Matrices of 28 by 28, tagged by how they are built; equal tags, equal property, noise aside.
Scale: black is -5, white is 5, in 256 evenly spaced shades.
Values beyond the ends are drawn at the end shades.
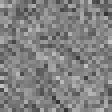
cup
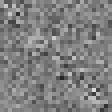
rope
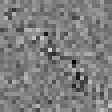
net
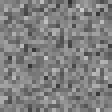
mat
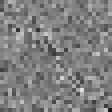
net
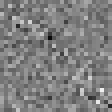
net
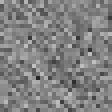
cup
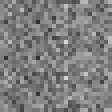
mat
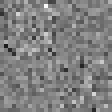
rope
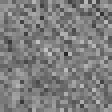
cup
